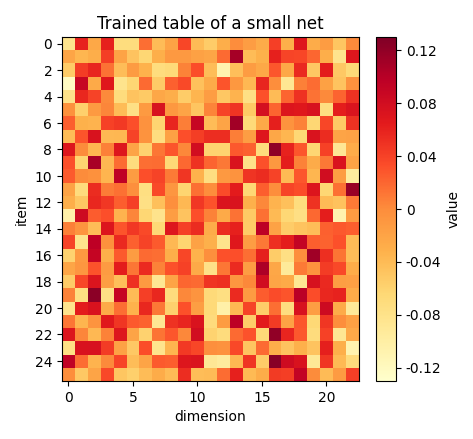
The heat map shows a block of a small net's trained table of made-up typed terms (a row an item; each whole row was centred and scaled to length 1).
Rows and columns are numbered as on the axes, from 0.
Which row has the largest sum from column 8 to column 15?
14
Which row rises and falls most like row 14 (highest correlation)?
21
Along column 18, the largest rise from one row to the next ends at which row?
19
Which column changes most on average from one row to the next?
12
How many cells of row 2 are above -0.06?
19
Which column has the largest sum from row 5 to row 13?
13
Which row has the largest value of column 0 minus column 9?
15
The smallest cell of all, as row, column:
3, 0
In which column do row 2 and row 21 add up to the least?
7
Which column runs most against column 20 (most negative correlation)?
22
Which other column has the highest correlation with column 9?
6
